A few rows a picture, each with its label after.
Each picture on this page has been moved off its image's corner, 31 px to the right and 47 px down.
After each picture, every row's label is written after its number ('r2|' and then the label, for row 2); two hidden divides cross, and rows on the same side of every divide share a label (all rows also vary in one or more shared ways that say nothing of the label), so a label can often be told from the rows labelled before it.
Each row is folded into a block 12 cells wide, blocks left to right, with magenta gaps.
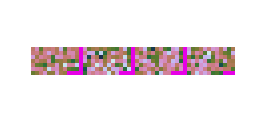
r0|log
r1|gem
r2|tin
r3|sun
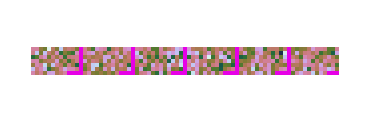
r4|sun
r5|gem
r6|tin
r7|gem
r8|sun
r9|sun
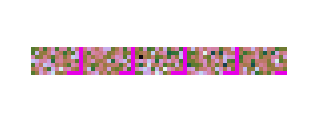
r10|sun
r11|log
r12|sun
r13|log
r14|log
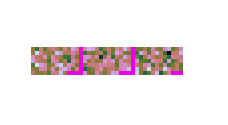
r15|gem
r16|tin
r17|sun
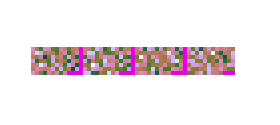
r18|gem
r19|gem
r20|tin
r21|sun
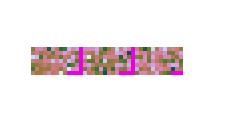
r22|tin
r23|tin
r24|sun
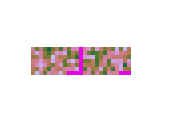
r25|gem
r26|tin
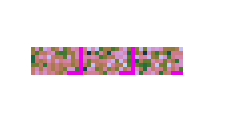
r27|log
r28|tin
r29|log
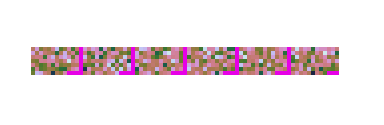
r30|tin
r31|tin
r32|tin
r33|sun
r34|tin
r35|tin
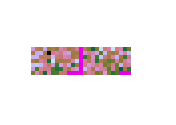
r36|gem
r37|sun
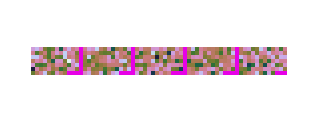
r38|tin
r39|tin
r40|log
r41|log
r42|log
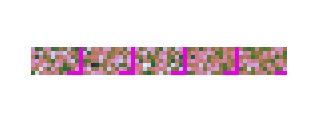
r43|gem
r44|log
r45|gem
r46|sun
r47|gem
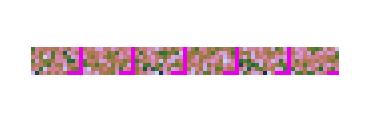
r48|log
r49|log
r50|log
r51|tin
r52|log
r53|tin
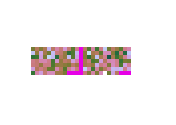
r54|sun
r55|sun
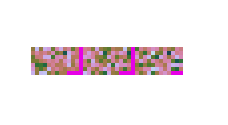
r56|log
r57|tin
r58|log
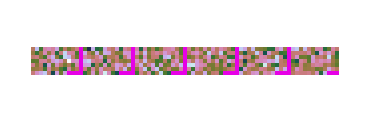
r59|tin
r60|sun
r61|gem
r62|gem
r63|tin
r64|tin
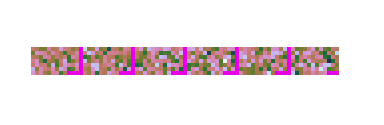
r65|sun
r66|gem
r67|log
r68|tin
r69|tin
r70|sun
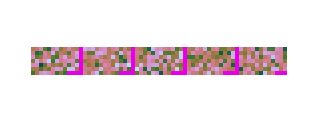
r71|log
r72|log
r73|sun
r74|sun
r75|tin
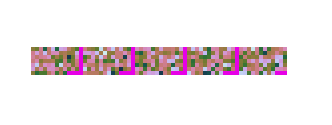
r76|sun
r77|sun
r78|log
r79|tin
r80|tin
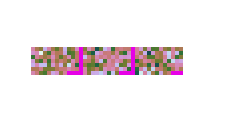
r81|gem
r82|log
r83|tin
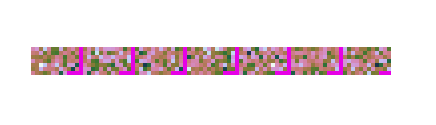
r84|gem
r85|log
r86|log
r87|sun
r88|log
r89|gem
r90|gem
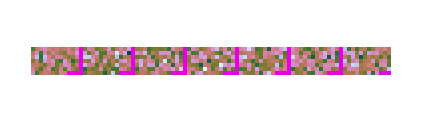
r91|log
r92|tin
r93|gem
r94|log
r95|tin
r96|tin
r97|gem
